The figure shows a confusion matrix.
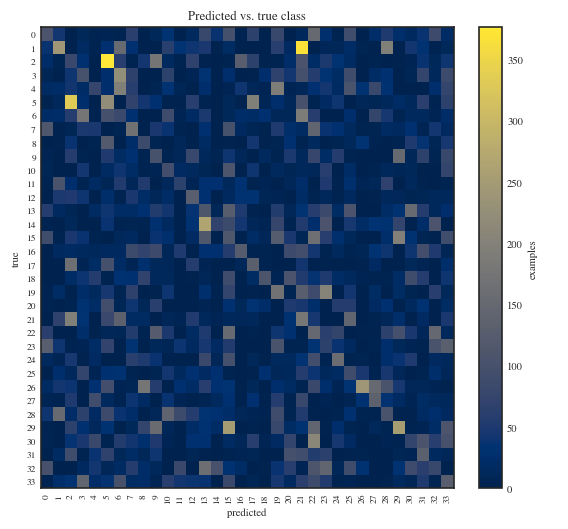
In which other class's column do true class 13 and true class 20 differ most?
30
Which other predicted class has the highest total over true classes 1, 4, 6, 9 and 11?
21
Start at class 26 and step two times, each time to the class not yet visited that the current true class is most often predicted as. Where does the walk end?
5
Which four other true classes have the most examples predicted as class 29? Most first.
15, 9, 22, 14
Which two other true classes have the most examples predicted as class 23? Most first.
19, 32
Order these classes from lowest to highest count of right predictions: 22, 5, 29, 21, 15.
15, 22, 21, 5, 29
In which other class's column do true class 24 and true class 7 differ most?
0
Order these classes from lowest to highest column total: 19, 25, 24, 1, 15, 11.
11, 24, 1, 25, 19, 15
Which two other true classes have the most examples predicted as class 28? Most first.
1, 26
